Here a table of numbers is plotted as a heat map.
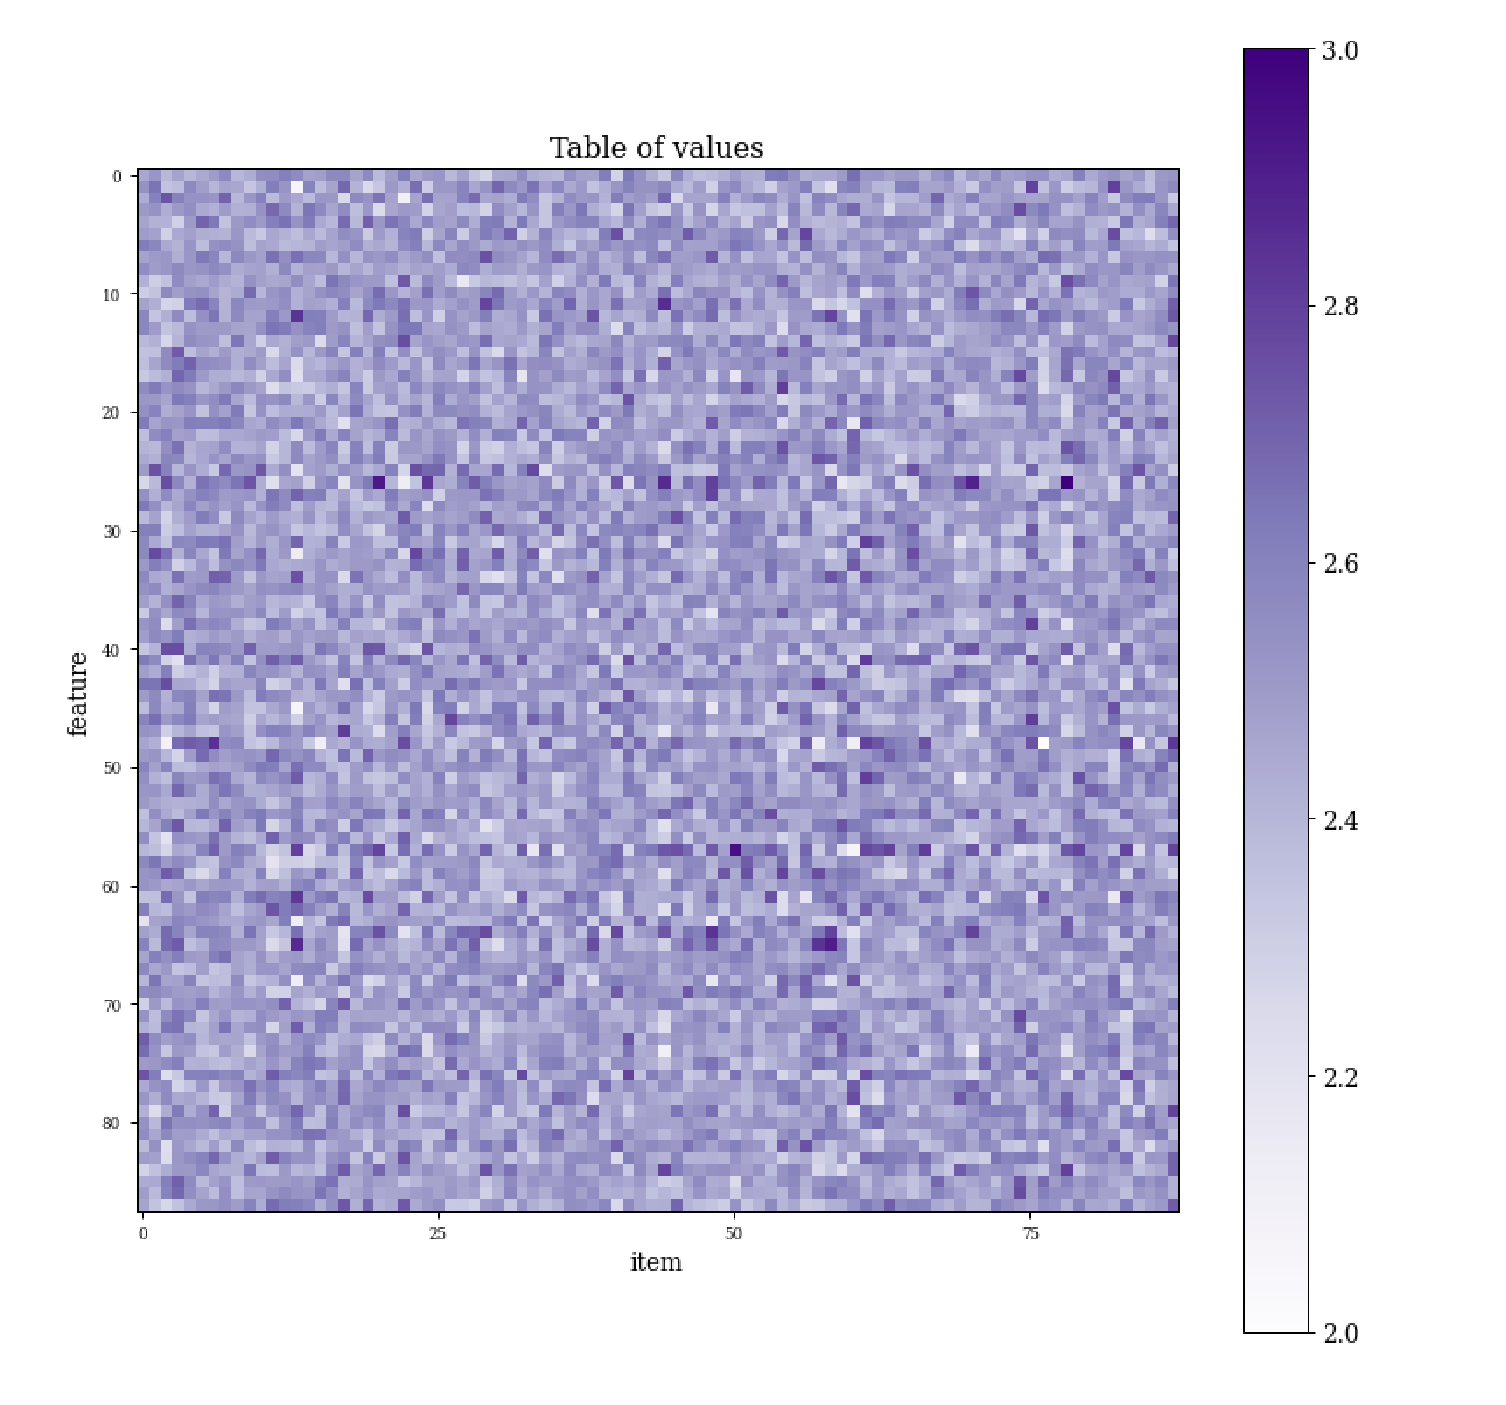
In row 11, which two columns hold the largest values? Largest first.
44, 29
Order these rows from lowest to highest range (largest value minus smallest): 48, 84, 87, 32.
87, 84, 32, 48
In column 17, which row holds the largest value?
47
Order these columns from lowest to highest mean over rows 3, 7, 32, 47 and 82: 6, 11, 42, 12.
6, 42, 12, 11
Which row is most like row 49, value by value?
4
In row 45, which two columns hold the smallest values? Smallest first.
13, 48
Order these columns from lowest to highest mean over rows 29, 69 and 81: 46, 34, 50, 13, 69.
13, 69, 50, 46, 34
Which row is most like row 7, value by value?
27
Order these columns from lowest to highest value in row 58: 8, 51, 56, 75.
75, 8, 56, 51
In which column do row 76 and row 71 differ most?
83
